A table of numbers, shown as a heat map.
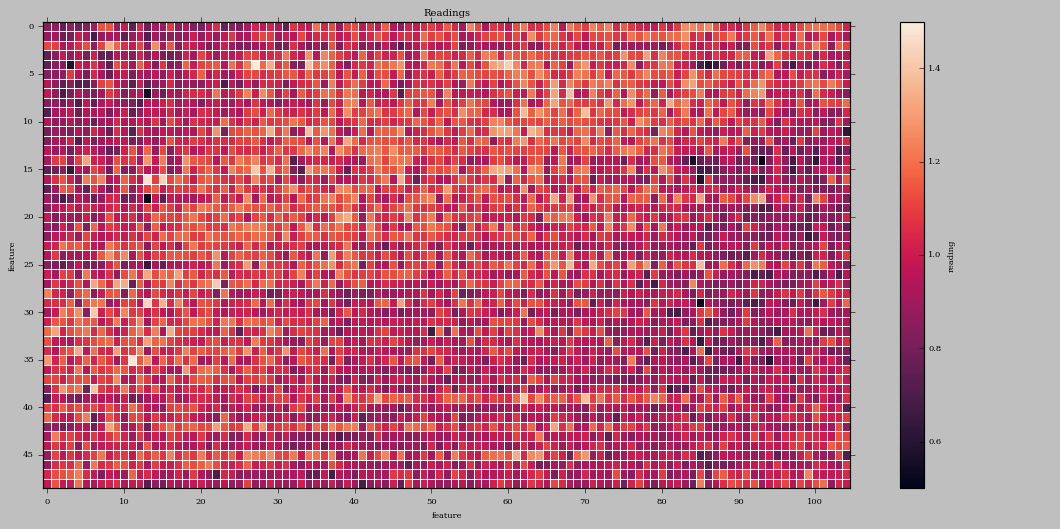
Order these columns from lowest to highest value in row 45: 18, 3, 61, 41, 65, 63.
65, 3, 18, 41, 63, 61
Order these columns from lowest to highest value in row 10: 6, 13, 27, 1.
6, 1, 13, 27
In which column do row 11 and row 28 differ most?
29
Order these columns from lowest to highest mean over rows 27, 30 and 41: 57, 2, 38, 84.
38, 84, 57, 2
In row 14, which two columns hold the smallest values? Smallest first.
93, 84
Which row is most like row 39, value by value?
9
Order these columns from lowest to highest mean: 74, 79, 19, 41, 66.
79, 41, 74, 19, 66
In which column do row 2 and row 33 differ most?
13
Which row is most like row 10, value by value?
5
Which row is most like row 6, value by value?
0
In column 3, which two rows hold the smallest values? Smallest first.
4, 15
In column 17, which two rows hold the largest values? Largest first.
26, 29
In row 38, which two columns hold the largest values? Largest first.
6, 2
